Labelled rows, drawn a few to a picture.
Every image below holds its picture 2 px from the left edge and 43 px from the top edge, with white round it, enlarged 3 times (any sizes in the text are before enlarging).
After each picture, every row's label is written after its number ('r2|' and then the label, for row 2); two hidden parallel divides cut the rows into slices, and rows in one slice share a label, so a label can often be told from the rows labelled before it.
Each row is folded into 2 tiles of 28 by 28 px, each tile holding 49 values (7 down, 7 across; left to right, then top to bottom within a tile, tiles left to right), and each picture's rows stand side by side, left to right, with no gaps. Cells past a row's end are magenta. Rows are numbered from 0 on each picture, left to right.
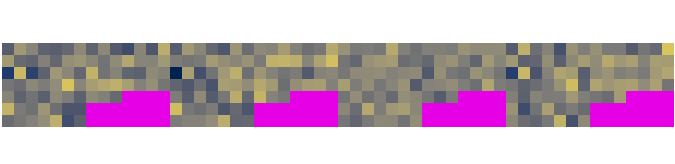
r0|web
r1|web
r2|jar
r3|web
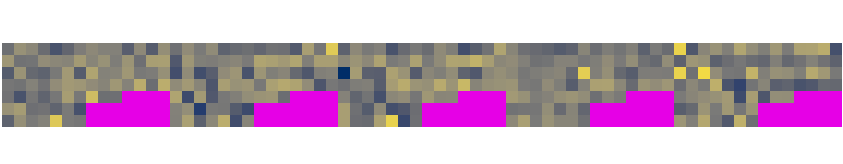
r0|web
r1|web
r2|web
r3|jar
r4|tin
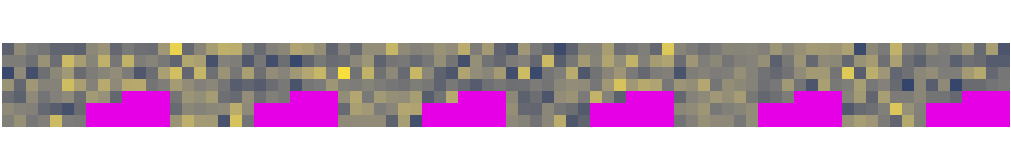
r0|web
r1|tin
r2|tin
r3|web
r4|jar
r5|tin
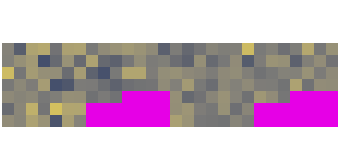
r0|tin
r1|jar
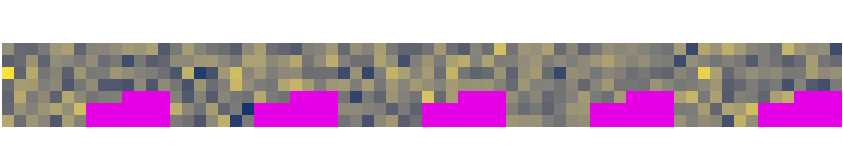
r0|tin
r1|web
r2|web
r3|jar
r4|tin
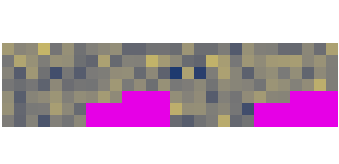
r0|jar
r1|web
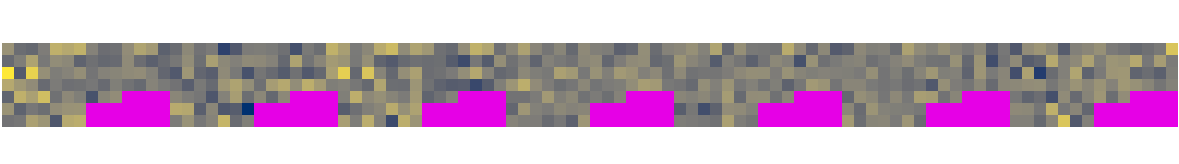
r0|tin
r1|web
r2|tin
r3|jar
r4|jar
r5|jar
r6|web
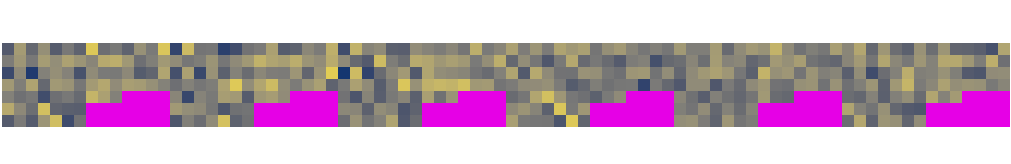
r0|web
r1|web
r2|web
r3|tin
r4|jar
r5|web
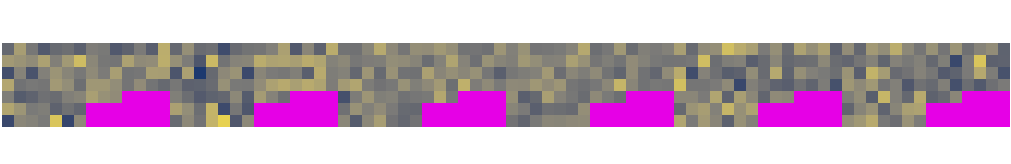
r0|web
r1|web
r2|jar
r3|jar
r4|tin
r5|tin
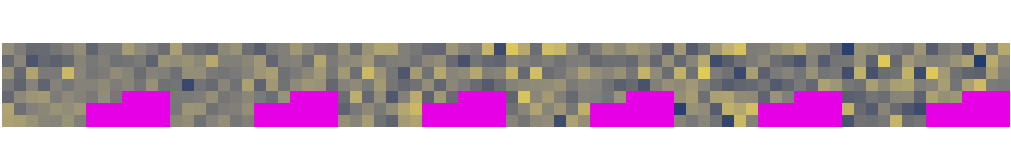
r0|jar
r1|jar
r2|tin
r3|tin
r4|tin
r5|web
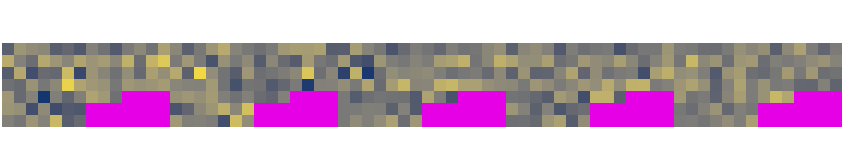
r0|web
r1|tin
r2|web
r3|web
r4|jar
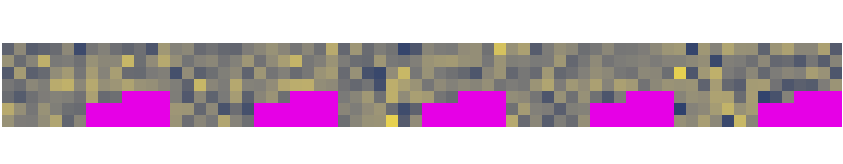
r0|web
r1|web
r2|web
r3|jar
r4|tin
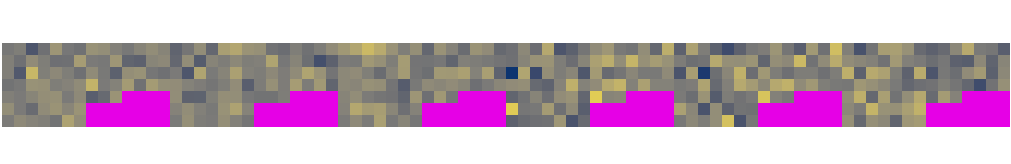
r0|jar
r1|jar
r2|jar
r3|web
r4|web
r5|tin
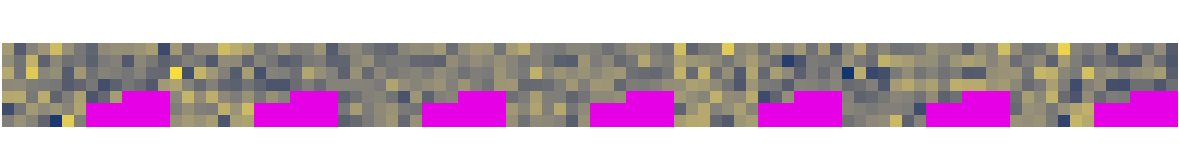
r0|tin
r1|tin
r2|jar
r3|jar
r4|tin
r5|web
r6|tin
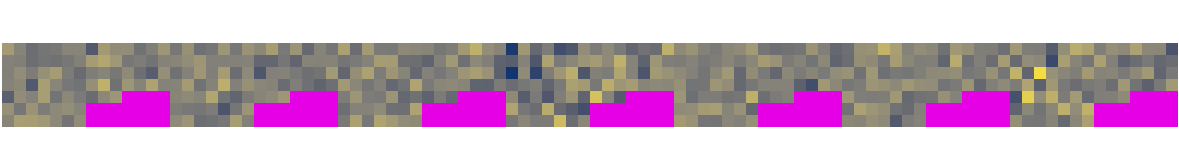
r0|jar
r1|jar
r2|jar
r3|web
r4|jar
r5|jar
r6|tin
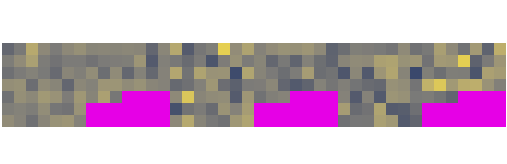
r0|jar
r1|tin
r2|web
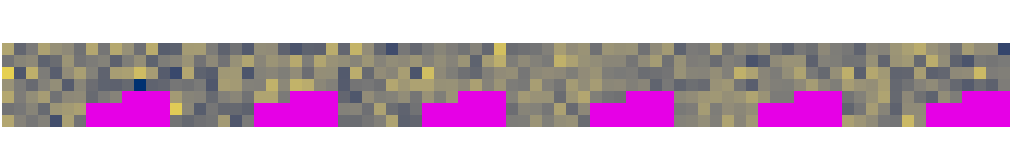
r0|tin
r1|web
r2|web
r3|jar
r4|jar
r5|tin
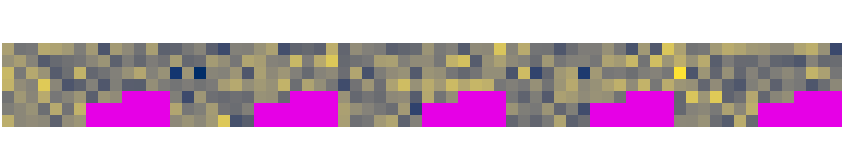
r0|tin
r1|web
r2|web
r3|web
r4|tin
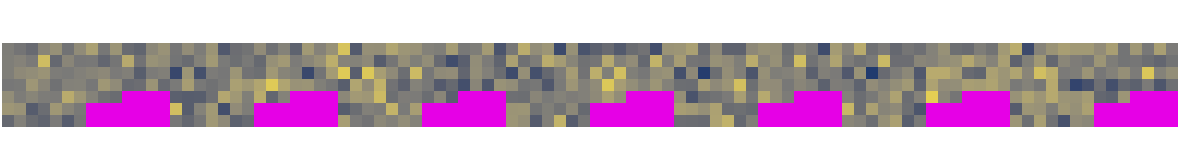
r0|jar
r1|web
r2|tin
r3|web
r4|web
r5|web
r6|tin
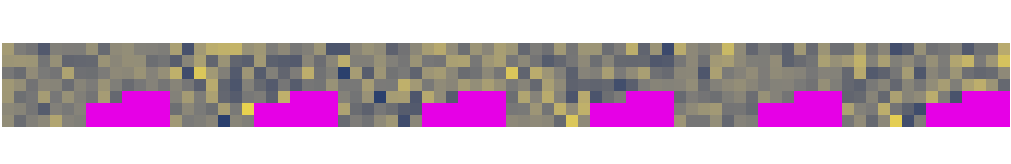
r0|jar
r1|tin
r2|web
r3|tin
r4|jar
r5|web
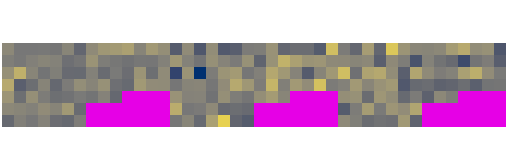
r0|jar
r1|web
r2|tin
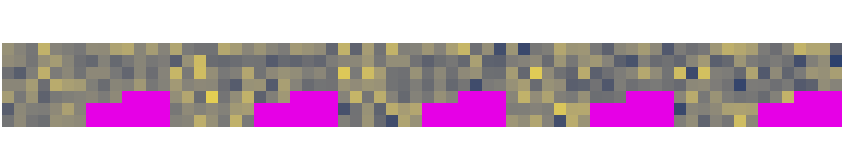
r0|jar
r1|tin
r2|tin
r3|tin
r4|tin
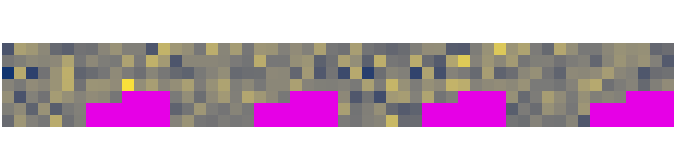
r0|web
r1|jar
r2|web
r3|jar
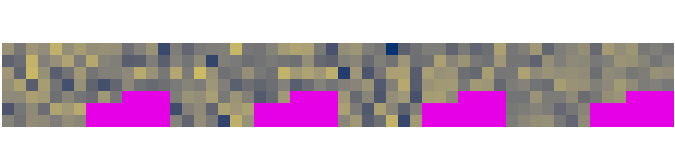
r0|tin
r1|tin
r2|web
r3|jar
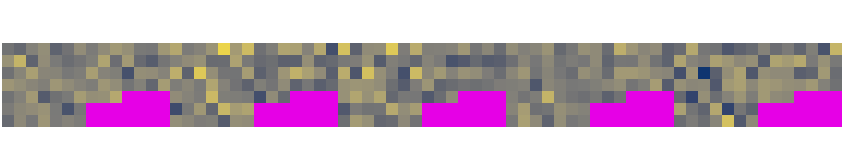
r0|jar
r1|tin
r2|tin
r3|jar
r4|web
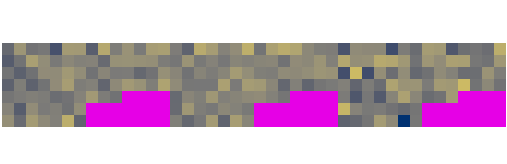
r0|jar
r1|jar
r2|web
